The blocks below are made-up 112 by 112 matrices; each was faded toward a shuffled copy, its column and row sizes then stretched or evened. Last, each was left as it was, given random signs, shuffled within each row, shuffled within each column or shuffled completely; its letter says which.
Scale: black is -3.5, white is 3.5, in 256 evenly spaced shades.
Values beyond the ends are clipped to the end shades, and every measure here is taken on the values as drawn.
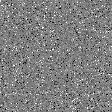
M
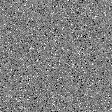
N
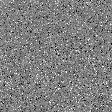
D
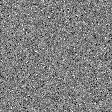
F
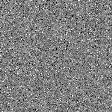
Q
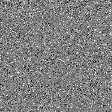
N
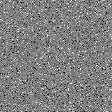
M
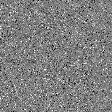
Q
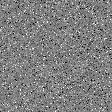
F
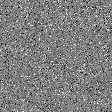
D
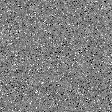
D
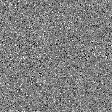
M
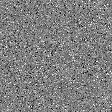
D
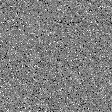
D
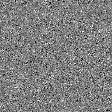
N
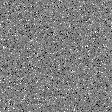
F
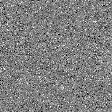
M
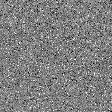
Q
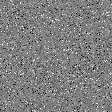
F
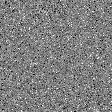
F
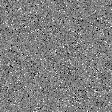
M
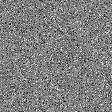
Q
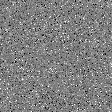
D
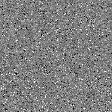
M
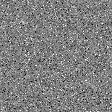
F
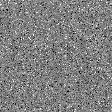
N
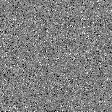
N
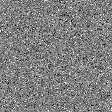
D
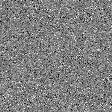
D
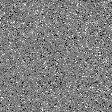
M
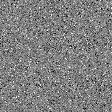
D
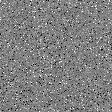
D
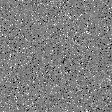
Q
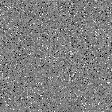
M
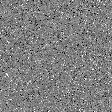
F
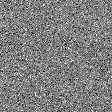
Q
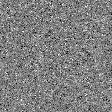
Q
